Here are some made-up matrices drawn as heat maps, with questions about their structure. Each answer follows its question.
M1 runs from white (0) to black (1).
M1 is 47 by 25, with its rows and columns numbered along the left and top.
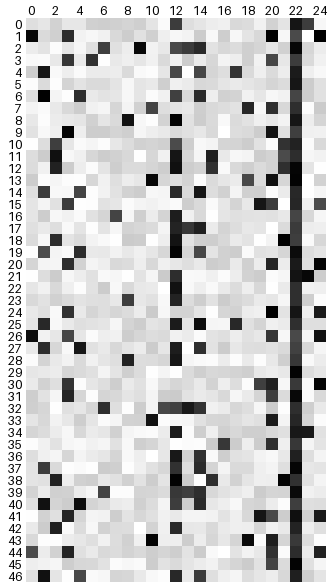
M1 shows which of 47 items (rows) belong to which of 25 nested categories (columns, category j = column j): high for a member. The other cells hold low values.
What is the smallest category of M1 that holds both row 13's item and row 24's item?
20
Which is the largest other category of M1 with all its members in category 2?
21
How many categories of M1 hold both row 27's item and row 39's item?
3
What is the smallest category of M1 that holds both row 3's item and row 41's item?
3
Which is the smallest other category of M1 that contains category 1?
14
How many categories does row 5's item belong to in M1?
1
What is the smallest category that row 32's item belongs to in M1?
11
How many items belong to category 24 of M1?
8
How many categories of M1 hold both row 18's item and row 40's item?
2
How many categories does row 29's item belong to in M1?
1
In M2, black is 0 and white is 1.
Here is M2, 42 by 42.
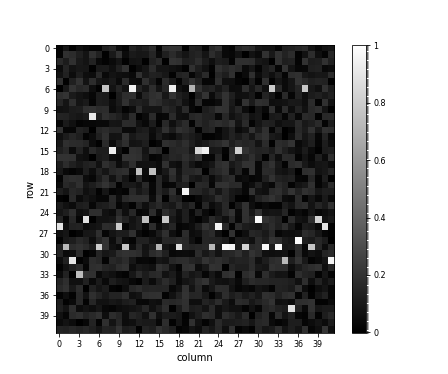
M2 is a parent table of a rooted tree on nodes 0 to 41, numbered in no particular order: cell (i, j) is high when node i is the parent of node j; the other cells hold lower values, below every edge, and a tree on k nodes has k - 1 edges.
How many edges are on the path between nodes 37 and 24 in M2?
4
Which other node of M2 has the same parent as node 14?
12
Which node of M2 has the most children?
29
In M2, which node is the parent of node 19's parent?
15
